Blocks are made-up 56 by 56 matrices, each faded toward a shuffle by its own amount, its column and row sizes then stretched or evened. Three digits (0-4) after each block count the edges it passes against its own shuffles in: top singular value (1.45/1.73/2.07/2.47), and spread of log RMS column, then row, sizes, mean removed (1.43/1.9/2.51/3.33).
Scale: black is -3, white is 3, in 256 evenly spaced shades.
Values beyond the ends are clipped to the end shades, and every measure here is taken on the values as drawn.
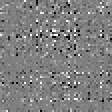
2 3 3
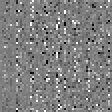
1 3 1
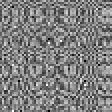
4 0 1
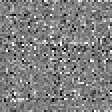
0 2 3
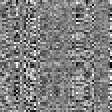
4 4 0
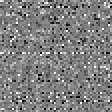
2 0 3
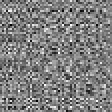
4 3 2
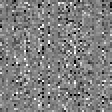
0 4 1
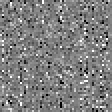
0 3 0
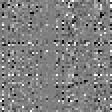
2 4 2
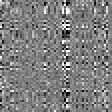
4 4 2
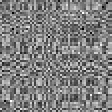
4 0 1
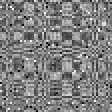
4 0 0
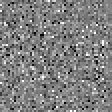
1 2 1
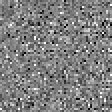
2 1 1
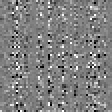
1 4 2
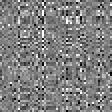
4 3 0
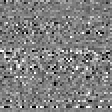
0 0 4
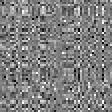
4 3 0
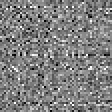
3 0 2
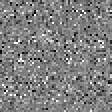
1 0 2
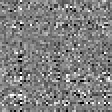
1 2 3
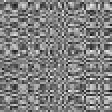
4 3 2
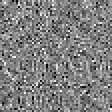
2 0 0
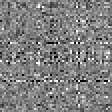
3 1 3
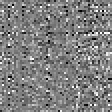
2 3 2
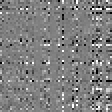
3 4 3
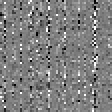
2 4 0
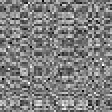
4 1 1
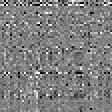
3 1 3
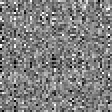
2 3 0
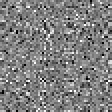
3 1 1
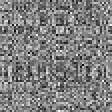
3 0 1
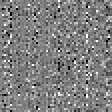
1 3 0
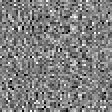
3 0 1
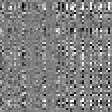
4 4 3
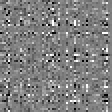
3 4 3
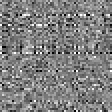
3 0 3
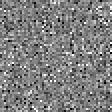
1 1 1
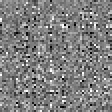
0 3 2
